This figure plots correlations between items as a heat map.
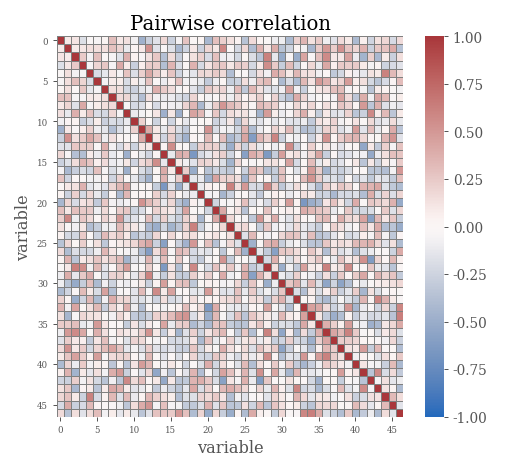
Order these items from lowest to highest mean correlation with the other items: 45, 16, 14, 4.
16, 14, 45, 4
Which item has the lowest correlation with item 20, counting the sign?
33
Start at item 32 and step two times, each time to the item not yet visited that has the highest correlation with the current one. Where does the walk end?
41
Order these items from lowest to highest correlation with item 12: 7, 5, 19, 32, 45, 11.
32, 19, 7, 5, 11, 45
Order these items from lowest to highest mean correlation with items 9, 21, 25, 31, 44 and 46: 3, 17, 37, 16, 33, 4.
16, 37, 17, 3, 33, 4
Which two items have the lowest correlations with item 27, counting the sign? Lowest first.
42, 9
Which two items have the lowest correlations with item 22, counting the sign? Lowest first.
42, 19
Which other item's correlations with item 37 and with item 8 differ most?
34
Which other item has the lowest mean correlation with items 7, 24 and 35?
11
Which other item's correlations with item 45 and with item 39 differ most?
28
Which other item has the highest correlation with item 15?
13
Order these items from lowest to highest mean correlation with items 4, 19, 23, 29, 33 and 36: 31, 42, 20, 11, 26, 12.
26, 31, 20, 11, 42, 12
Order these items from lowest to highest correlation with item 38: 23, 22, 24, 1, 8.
24, 23, 8, 22, 1
